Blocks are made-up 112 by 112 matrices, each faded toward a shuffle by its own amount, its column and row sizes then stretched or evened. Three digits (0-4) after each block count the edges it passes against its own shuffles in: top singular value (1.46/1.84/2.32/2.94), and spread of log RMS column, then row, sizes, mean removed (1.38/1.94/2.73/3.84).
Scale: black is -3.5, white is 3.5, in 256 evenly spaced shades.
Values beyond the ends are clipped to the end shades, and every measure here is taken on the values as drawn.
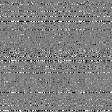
4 0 4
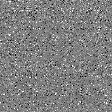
1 1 2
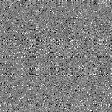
3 0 2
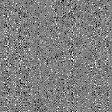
3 3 0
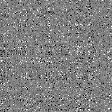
2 2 2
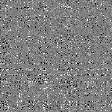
2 3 3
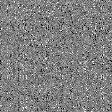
2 2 1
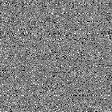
2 0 3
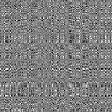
4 3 3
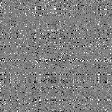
3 2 3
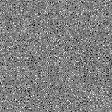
3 0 1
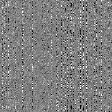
3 4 0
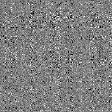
1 3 3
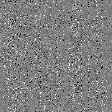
0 3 1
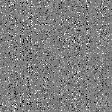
1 3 1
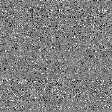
0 1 3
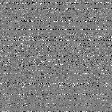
0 1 4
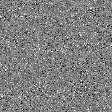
0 0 2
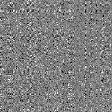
3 3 1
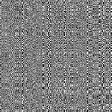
4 4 1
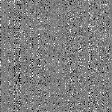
1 4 1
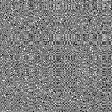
4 1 0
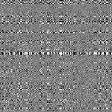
4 3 4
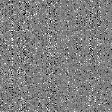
2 3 1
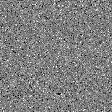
1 0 0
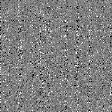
1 3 2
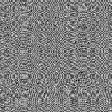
4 0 0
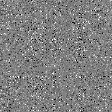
1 2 2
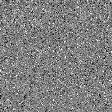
1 1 0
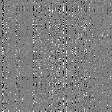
3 4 1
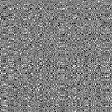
4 1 3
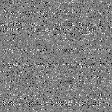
2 1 3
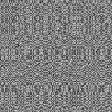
4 1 1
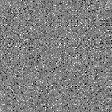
3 0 1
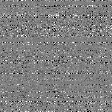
0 2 4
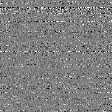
1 1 4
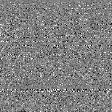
1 0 3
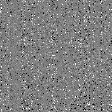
0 3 1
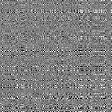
4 3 4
